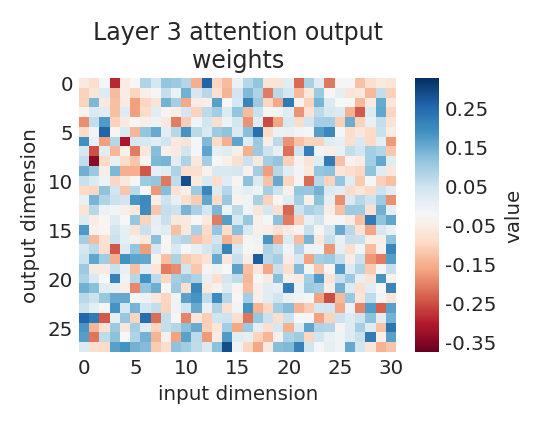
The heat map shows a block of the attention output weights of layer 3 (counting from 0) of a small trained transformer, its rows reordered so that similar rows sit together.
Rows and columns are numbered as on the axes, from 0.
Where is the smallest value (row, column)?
8, 1
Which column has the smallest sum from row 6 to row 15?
20
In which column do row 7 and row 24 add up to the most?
0
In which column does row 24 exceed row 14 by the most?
6
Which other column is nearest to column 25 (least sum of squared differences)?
15
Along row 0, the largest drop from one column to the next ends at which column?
13
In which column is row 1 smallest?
18
